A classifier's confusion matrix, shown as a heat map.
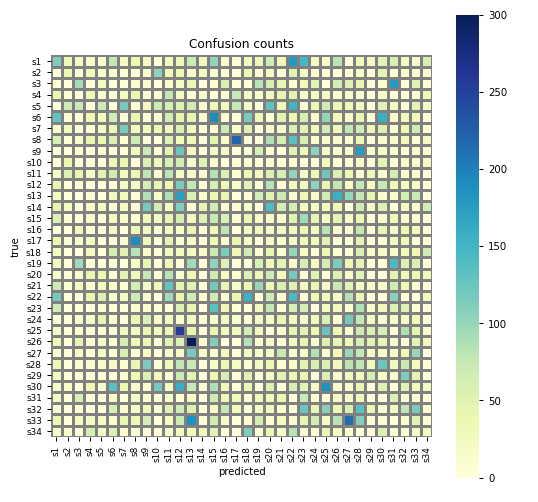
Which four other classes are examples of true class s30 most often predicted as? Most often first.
s25, s12, s6, s10
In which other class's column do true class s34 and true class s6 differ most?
s15
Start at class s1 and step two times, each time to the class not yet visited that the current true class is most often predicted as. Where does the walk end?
s18
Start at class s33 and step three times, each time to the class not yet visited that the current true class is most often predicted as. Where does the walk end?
s12
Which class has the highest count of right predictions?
s22
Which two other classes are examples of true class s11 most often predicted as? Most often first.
s25, s22
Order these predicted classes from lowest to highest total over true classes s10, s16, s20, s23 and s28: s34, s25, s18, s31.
s34, s18, s31, s25
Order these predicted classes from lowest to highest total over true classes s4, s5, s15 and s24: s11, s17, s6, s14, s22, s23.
s6, s14, s23, s17, s11, s22
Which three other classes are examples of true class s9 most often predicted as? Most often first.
s28, s12, s24
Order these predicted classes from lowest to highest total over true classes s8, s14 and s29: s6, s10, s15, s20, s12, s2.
s2, s6, s10, s15, s12, s20
